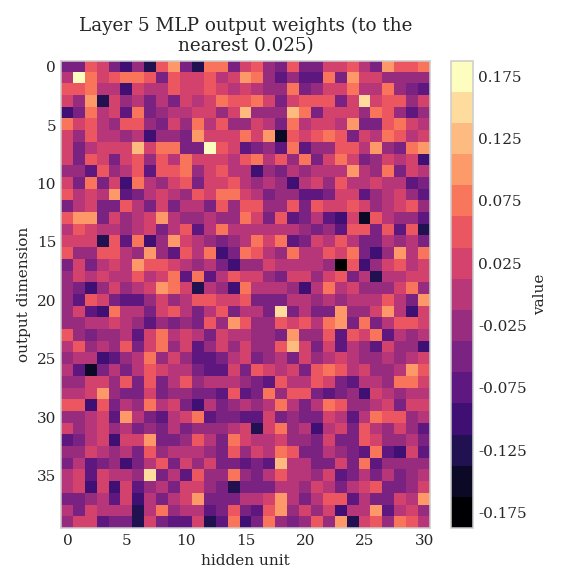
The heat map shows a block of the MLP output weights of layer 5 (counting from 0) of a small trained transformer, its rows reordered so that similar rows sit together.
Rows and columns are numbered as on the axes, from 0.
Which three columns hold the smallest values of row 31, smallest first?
16, 21, 30
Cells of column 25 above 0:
13
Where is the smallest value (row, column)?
17, 23
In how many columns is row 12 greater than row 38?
15
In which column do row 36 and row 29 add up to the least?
2
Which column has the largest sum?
22
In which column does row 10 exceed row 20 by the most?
6
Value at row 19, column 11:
-0.125
